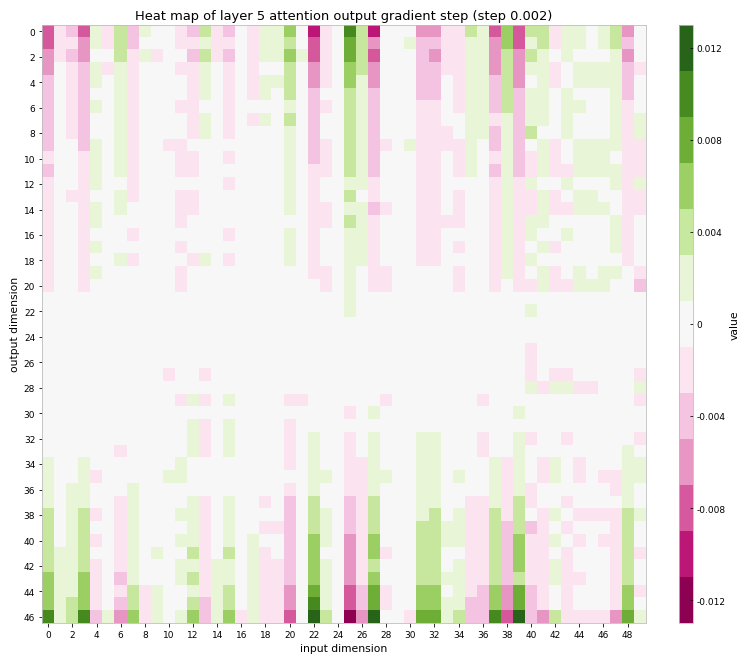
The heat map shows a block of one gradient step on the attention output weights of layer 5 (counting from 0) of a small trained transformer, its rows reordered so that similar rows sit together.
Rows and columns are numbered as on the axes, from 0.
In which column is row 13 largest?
25
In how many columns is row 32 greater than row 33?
1
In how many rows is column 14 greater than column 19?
6
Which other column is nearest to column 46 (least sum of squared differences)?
44
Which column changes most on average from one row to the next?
40
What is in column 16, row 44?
0
